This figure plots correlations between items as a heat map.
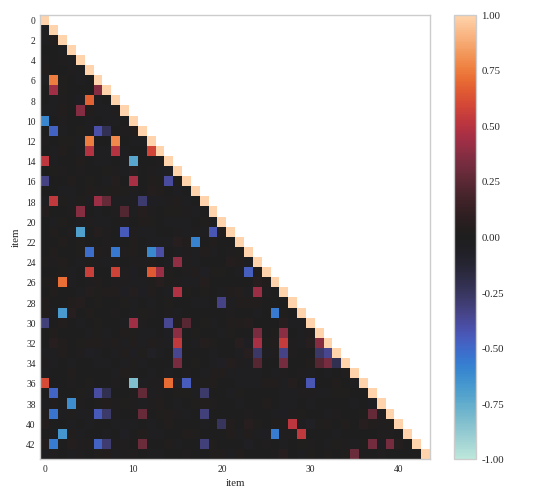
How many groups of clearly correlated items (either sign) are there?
10
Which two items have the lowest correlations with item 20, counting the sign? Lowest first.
28, 40
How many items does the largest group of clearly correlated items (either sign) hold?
8
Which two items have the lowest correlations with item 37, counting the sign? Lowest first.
1, 6
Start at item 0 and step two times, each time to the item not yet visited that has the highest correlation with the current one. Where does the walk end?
14
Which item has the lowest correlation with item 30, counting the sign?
36
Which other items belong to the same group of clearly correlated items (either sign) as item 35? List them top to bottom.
43
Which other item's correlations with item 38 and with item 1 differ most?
6
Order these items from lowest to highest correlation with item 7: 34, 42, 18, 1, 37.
42, 37, 34, 18, 1
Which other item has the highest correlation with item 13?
12
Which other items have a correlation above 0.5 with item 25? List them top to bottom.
5, 8, 12
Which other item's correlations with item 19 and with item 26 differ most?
2
